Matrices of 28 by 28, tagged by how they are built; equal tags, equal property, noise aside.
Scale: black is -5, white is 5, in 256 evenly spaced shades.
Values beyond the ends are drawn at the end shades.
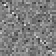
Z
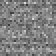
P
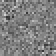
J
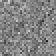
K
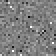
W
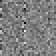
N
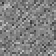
K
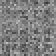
P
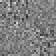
J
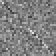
Z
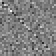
Z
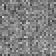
P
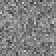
P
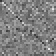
Z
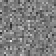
N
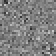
J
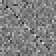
Z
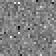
W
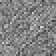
K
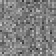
P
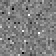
W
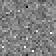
W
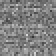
P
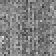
P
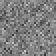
K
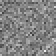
K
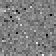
W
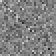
Z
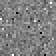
W
